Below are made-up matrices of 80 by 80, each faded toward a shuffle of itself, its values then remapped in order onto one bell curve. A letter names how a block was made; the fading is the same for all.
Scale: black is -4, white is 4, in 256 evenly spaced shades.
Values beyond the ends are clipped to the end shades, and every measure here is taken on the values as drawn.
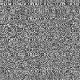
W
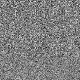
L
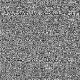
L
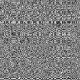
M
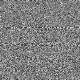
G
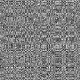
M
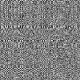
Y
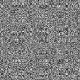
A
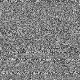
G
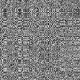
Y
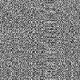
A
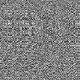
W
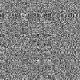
A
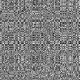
M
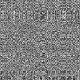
Y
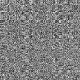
A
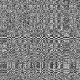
M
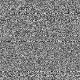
G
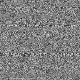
G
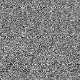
G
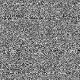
L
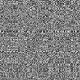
W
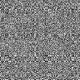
W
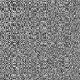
Y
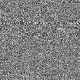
L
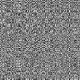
Y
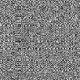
W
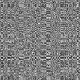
M
